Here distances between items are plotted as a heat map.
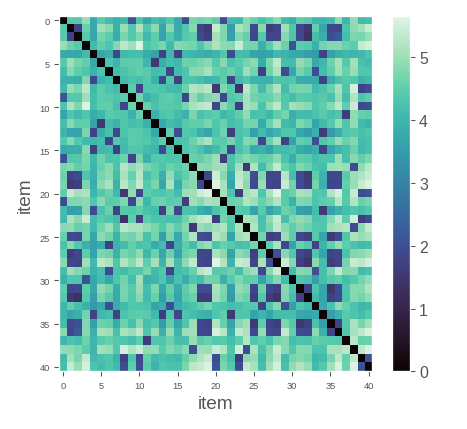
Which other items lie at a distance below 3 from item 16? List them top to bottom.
0, 9, 21
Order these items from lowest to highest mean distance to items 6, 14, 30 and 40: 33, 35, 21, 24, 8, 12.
33, 8, 12, 21, 35, 24
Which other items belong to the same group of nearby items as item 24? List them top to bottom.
17, 38
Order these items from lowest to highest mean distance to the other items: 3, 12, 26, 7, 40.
7, 26, 12, 40, 3
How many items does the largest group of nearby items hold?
11
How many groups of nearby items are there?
9
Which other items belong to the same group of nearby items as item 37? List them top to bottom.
11
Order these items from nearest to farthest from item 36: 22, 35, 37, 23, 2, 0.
35, 2, 22, 37, 0, 23
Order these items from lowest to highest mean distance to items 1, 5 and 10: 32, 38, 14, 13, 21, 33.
32, 13, 33, 14, 21, 38
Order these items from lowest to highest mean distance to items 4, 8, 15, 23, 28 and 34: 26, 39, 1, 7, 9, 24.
7, 39, 1, 26, 9, 24
